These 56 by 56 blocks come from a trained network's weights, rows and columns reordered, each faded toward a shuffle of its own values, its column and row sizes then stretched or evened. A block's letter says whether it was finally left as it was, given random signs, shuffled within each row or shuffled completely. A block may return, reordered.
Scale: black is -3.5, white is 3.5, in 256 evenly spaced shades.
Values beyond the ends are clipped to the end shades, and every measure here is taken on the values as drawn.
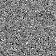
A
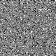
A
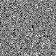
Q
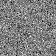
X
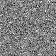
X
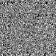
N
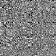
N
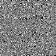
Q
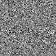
A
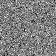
X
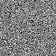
X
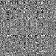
N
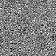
N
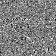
A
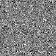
Q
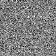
A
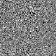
N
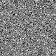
A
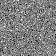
X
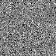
Q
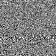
A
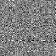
N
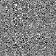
N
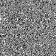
A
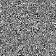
Q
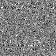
A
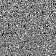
A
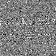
A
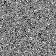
X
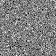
X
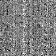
N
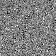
X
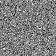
X
